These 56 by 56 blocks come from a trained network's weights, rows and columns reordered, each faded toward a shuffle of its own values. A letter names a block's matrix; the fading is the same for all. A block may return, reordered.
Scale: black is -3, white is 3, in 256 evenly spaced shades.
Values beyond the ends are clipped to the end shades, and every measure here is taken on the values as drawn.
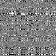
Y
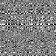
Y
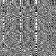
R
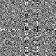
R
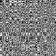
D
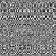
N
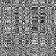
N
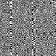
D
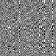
D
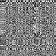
N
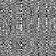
D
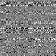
Y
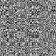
D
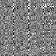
R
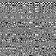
Y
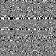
Y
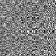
D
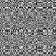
N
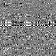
Y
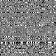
Y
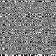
Y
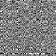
R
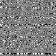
Y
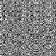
R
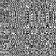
D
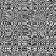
N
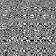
Y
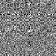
R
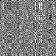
R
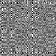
D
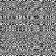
N
